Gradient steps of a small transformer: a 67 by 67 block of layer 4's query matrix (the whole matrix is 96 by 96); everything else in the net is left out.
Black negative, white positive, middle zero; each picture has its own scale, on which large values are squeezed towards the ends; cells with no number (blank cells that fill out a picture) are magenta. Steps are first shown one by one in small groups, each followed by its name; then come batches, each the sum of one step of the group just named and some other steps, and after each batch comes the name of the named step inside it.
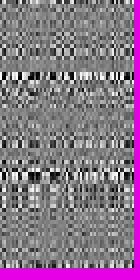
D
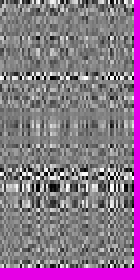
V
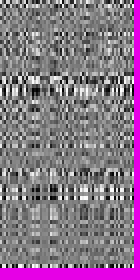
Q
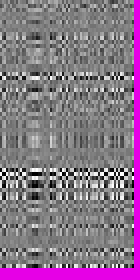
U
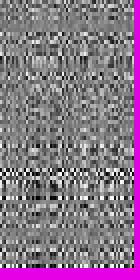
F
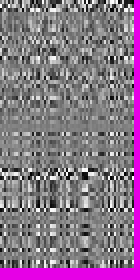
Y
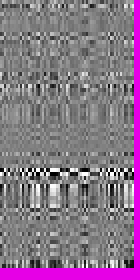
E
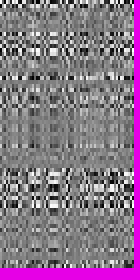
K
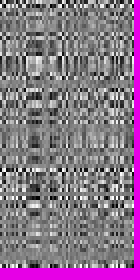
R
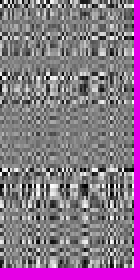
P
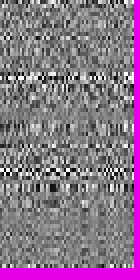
V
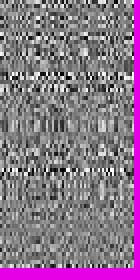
F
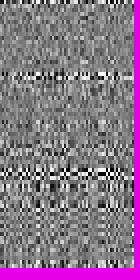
V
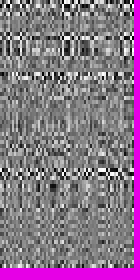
V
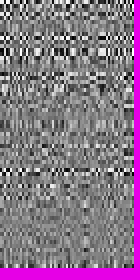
P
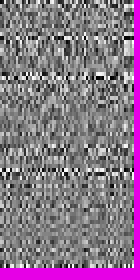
P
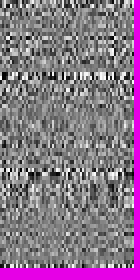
D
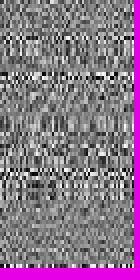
U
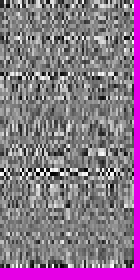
E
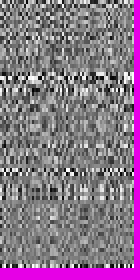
Q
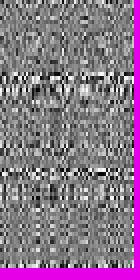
Q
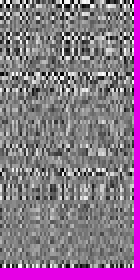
Q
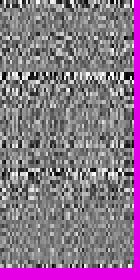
D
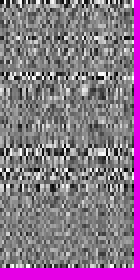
V
